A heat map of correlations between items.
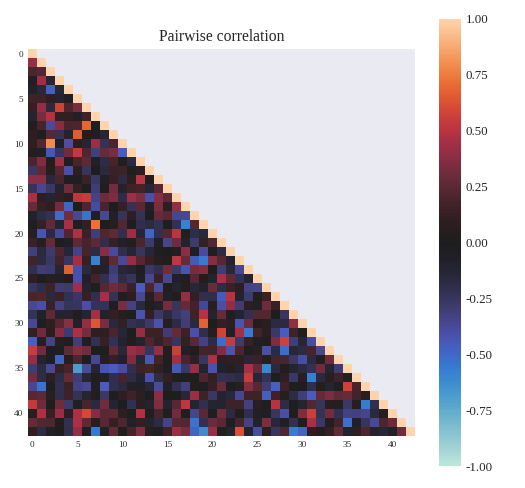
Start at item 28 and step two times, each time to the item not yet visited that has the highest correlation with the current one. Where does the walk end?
22
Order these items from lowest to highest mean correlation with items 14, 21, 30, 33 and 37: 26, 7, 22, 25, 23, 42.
26, 22, 42, 23, 7, 25
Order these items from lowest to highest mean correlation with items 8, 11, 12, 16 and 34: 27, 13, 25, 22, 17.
13, 25, 22, 27, 17
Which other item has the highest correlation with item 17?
39
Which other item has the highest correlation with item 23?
42
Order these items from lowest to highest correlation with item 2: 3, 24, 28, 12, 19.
24, 3, 12, 28, 19
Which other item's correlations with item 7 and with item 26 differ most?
19
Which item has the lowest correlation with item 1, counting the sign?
37
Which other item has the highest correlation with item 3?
6
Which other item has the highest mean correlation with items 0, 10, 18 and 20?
34
